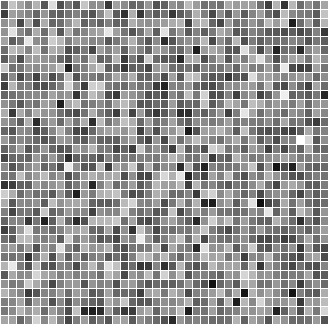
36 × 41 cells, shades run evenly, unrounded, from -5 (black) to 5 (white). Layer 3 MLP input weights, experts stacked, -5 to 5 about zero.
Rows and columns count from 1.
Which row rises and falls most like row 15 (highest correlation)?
25
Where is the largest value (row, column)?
16, 38
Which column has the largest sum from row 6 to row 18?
32
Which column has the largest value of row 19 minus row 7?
9
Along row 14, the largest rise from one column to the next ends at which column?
13
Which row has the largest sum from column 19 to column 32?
31
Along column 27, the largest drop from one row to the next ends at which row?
23
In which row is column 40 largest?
7
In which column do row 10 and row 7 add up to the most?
12
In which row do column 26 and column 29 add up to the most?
28
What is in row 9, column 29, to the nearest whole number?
-3
